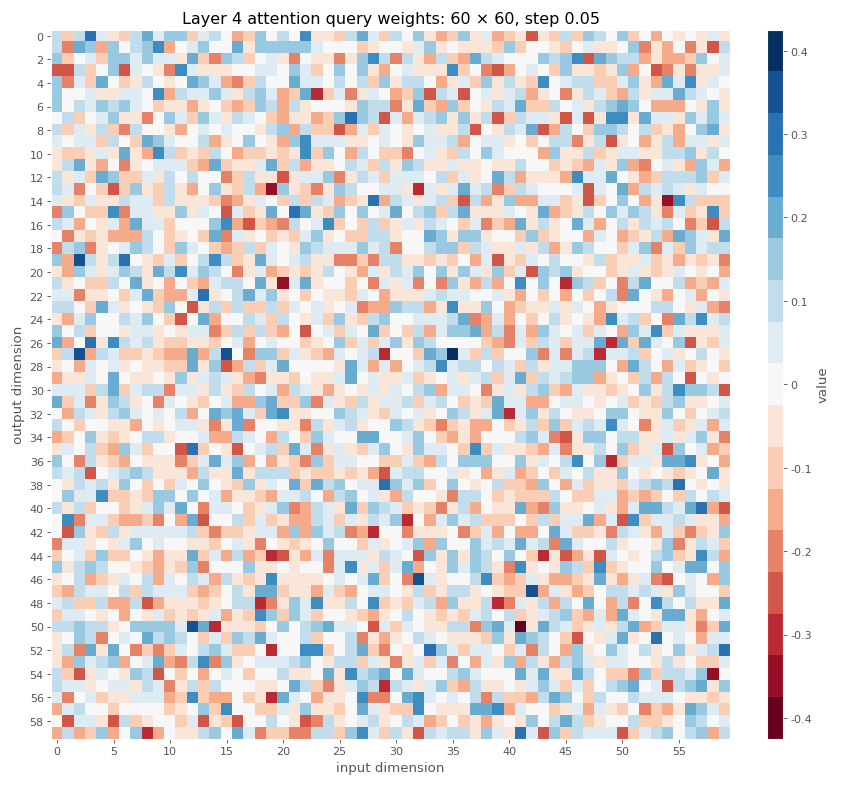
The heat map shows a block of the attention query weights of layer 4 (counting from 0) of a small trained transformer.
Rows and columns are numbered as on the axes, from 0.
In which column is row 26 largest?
3
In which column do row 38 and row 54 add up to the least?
58
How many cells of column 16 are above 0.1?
7
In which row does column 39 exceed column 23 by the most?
31
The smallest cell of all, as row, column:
50, 41
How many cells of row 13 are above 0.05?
14
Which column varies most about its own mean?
19
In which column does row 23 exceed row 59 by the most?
32
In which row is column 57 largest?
40
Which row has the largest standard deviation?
27
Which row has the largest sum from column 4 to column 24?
1
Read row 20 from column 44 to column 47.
0.1 0.15 -0.05 0
